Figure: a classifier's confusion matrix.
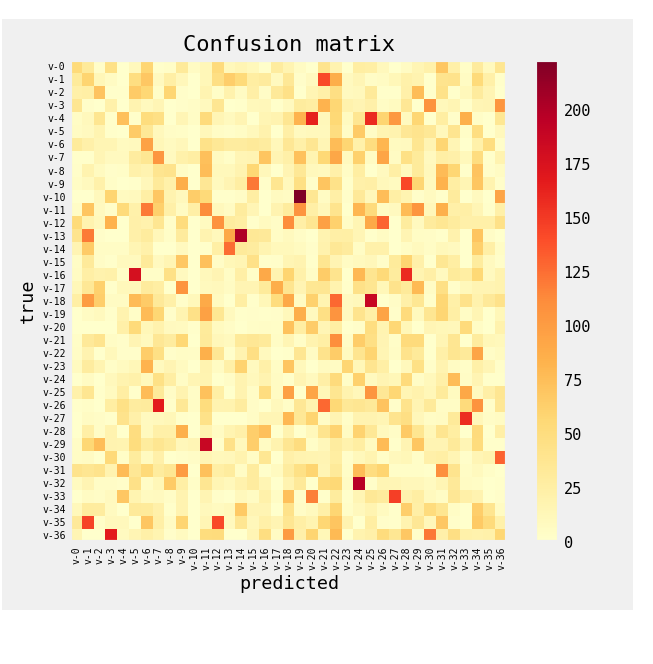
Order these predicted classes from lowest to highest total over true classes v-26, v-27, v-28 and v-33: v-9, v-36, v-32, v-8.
v-8, v-36, v-32, v-9
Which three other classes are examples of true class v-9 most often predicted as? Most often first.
v-28, v-15, v-31
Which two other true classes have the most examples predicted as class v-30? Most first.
v-36, v-3
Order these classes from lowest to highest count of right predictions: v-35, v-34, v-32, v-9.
v-32, v-35, v-34, v-9
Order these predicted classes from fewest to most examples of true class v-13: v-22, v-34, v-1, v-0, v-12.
v-12, v-22, v-0, v-34, v-1
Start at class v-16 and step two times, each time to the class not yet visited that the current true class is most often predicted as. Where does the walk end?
v-24
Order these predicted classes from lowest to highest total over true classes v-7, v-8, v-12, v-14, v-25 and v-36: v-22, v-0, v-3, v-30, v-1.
v-0, v-1, v-30, v-3, v-22
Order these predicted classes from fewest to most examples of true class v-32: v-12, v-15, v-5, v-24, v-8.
v-12, v-15, v-5, v-8, v-24
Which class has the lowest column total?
v-10
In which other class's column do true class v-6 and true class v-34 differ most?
v-26
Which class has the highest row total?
v-18
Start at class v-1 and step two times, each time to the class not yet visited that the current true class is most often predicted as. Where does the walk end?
v-22
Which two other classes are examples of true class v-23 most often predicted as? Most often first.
v-6, v-18
